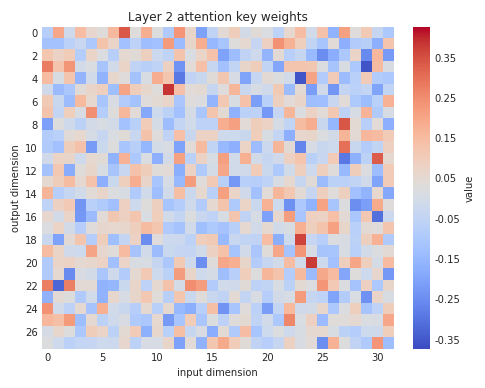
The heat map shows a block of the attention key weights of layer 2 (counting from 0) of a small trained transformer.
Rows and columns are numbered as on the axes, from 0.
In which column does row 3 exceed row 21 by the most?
2
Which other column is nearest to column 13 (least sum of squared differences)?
8
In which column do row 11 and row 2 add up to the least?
27
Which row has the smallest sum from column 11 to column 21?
24
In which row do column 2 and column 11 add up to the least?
21
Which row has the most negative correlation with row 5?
25
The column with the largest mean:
23
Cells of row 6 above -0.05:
19
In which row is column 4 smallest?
10
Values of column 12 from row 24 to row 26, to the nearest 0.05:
-0.15 -0.1 0.15
